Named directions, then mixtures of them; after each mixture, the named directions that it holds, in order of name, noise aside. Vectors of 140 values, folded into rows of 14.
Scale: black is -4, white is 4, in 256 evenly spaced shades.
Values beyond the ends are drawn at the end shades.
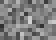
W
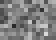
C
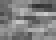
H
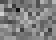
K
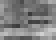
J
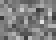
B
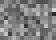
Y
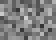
B, K, W.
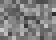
Y.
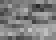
C, H, J.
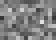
B.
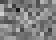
K.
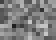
C.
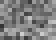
J, W.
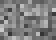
J, W, Y.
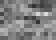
H, Y.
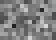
B, C, Y.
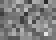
C, K, W.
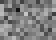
K, Y.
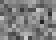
B.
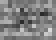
H, J, K.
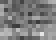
J, K.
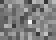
C, W.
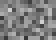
B, W.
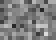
C.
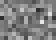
B.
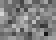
C, K.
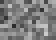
C.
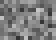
B.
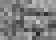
C, H, Y.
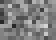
C.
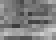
J.
